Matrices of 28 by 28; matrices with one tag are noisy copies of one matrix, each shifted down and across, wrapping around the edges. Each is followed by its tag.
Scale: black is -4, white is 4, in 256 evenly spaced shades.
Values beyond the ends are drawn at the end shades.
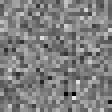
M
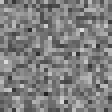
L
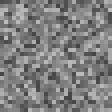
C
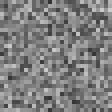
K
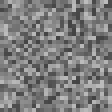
M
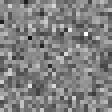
M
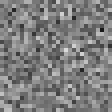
L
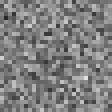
C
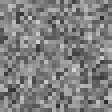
M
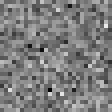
C
